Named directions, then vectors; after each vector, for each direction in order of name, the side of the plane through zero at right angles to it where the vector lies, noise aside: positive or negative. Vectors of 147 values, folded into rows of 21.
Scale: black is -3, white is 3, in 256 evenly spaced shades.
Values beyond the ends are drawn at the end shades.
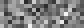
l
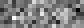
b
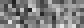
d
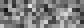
positive, positive, positive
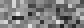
negative, negative, positive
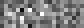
positive, negative, negative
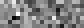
negative, negative, positive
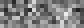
positive, positive, positive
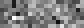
positive, positive, negative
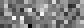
positive, negative, negative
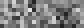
negative, negative, negative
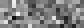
negative, negative, positive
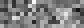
positive, positive, positive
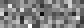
negative, positive, positive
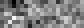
positive, positive, negative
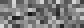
negative, negative, positive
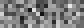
negative, positive, positive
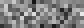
negative, negative, negative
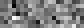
positive, positive, negative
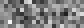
negative, positive, negative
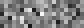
positive, negative, negative
